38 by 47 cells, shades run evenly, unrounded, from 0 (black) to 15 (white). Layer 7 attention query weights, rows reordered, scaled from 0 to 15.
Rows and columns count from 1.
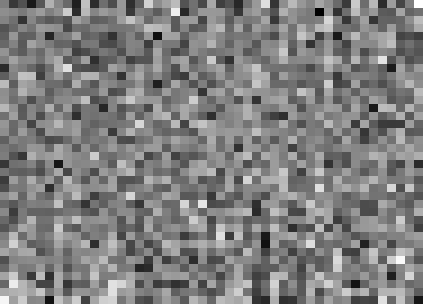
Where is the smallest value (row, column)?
2, 36
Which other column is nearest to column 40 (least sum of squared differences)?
10
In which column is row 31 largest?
35
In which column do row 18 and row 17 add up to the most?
45
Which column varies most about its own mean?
47
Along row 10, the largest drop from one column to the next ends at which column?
5
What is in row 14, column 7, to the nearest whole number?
6
